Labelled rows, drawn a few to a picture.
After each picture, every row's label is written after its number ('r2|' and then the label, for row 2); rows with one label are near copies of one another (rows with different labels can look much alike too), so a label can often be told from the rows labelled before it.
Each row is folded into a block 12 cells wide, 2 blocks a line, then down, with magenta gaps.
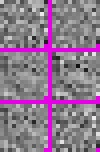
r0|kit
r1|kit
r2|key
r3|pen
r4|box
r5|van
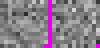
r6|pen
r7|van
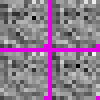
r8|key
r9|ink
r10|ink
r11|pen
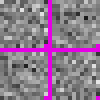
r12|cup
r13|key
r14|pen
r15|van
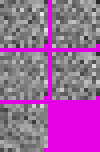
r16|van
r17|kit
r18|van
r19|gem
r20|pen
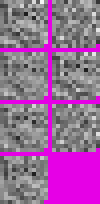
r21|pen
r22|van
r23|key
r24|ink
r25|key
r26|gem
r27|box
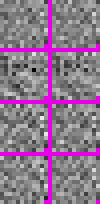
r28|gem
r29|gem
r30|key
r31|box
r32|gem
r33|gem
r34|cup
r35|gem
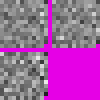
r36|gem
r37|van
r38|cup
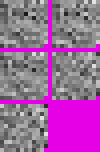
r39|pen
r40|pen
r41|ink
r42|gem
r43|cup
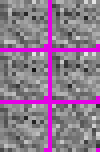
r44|key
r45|ink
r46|ink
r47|ink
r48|key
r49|gem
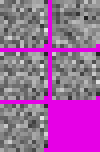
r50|van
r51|key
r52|kit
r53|kit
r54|gem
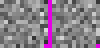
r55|kit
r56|van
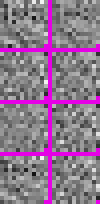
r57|box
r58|pen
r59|van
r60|gem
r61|kit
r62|van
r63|ink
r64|van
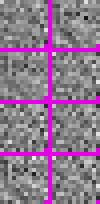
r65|cup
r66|key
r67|box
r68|cup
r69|kit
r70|cup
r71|box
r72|cup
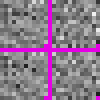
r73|ink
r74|van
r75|ink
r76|cup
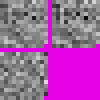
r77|key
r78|box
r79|cup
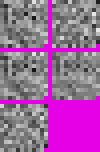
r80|box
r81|kit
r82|box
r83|box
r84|cup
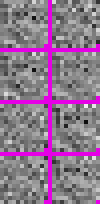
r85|key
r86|cup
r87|key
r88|ink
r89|van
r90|box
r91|kit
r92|pen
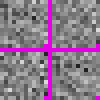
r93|box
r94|gem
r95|kit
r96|key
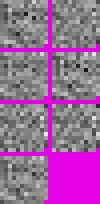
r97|key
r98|gem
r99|ink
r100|ink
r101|van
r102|gem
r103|ink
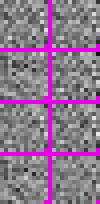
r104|gem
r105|gem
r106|ink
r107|kit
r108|van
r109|gem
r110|key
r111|kit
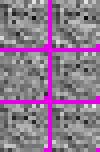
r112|ink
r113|key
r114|cup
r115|key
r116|pen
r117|ink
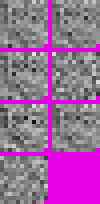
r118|box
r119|ink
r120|box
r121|cup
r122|key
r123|ink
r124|cup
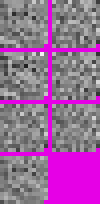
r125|pen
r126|kit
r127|pen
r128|kit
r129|van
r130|van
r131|pen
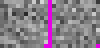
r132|pen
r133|kit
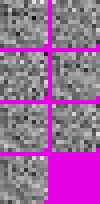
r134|ink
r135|cup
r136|kit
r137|box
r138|key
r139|cup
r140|box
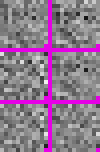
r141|box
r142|key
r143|cup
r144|key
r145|cup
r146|gem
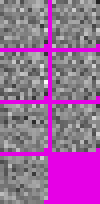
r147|cup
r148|kit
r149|van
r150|cup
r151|key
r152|gem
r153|ink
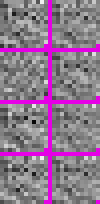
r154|pen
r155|key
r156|gem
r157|pen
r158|key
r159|ink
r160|ink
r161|ink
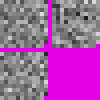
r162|gem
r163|box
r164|kit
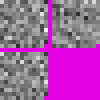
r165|cup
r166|ink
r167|cup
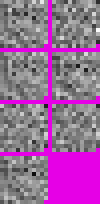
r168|ink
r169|van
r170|box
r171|key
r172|kit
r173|van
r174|key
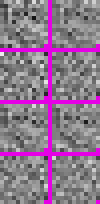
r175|box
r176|ink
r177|cup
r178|van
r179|key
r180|key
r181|gem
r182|cup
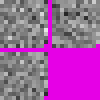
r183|van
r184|pen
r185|kit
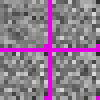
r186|key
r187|kit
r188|gem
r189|gem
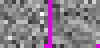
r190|gem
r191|pen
